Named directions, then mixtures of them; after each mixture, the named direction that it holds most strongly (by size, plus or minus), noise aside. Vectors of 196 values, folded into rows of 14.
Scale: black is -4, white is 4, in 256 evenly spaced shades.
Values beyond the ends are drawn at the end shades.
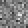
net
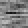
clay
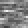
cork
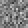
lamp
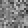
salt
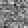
salt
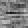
clay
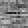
clay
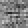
clay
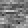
cork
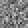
lamp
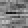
clay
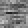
clay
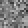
salt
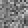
salt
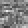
cork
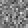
lamp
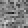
salt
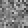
salt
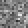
net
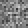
lamp
